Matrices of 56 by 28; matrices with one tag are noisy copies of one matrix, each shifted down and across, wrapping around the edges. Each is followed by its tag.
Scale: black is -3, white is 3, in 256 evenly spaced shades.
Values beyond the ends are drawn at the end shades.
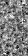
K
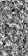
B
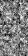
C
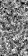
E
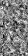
B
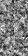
C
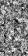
B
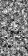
E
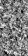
B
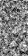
E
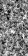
K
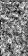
C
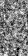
K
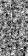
K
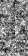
C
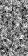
B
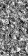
B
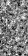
K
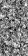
B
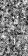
K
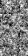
C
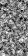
E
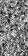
K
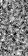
K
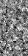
B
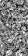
E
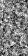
B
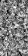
B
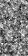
C
